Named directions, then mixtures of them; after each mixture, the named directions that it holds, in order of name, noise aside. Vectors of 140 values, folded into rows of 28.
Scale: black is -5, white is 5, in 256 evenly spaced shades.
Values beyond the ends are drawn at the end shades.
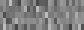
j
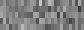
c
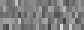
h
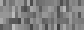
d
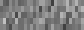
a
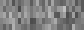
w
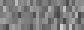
d, h.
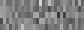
c.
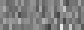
c, h.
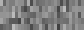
d.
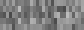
w.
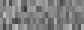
d, j.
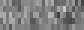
c, w.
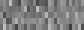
j.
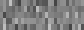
j.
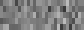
d, h.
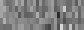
c, d, h.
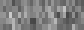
w.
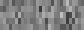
a, h, w.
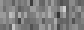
d, w.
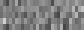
a, h.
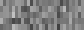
d.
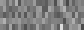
h, j.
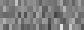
h.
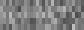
w.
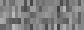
d.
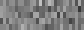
c.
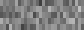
c, h, j.
